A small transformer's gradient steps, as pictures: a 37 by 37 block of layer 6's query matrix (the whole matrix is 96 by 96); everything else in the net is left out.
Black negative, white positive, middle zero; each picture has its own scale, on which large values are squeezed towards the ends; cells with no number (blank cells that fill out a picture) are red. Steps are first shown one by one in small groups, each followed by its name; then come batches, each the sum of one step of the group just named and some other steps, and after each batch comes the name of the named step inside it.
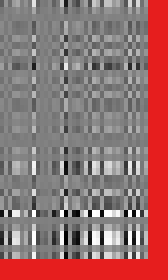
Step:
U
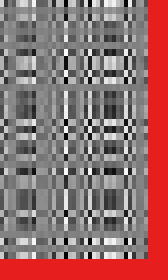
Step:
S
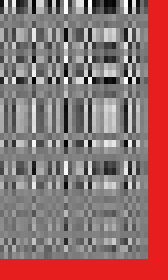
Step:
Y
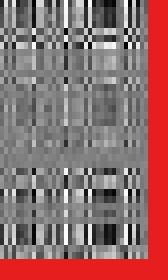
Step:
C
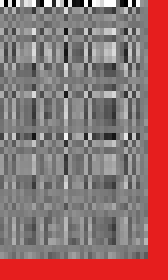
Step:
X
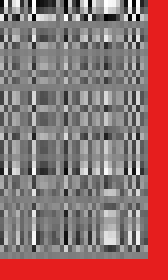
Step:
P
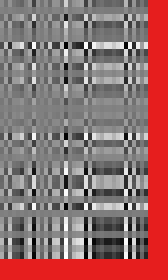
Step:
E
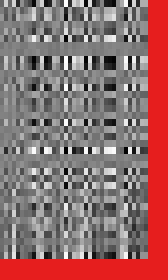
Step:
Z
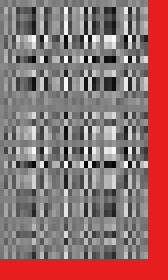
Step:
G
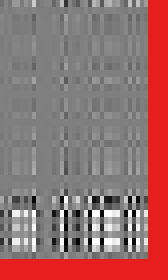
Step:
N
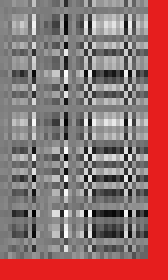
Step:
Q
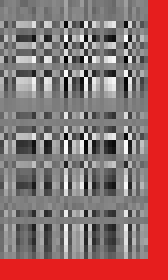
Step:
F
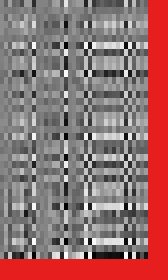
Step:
Q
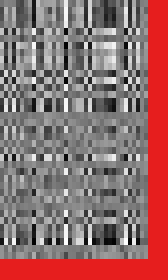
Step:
C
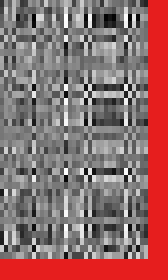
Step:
C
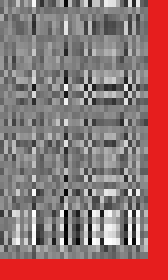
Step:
N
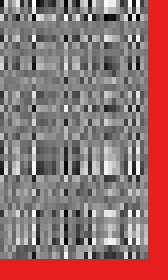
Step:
P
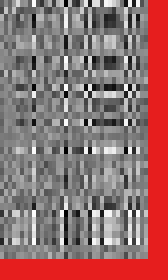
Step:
G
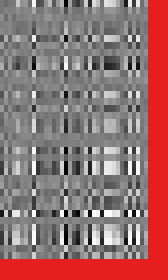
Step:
U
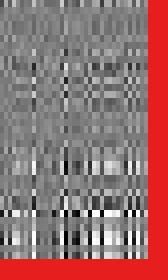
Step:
U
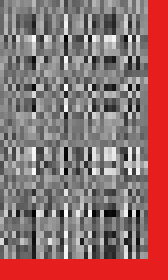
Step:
G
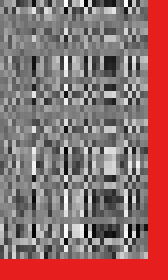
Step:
Z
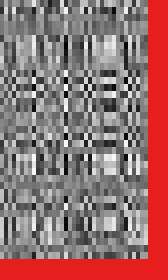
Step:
G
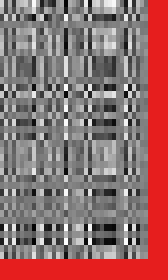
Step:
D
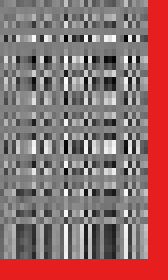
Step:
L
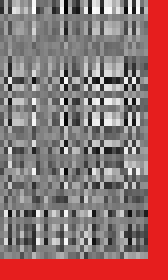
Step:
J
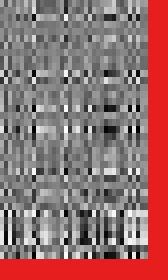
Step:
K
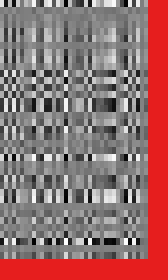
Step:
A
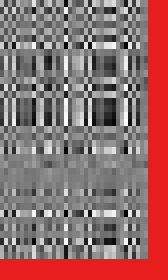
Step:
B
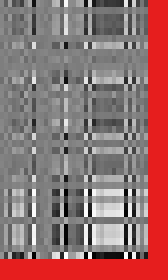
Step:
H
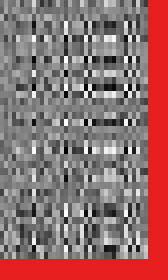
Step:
L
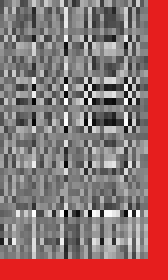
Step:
B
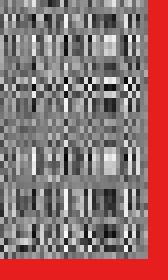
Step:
D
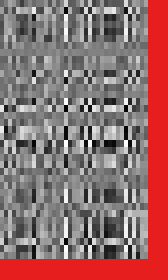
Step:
K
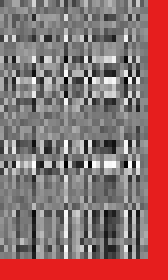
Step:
K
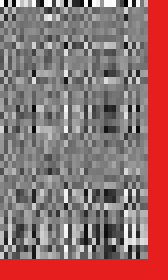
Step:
K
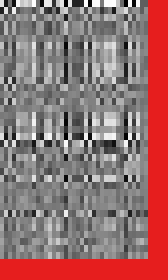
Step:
J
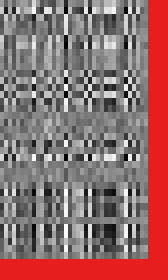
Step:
D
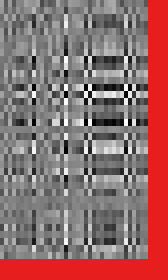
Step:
D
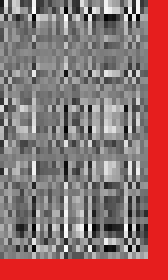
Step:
J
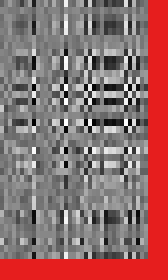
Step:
H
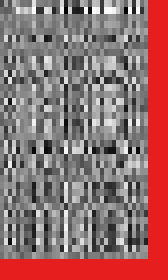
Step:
J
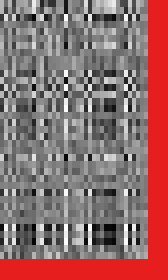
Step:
D
